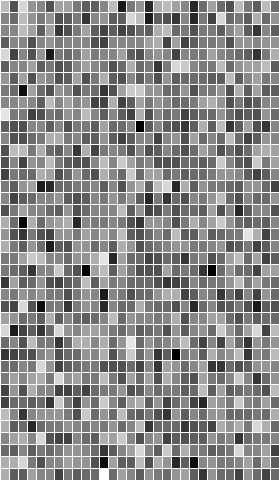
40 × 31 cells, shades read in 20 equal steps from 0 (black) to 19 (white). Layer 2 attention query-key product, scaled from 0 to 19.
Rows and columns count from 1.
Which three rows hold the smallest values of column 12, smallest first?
39, 25, 26
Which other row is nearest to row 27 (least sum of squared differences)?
9
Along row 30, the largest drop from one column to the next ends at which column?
28
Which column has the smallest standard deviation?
11
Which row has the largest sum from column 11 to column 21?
29
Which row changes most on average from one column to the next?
1
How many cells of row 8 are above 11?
6
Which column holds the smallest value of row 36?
4
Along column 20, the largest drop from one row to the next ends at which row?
30
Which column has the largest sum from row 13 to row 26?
14
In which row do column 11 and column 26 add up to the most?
22
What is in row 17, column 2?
5
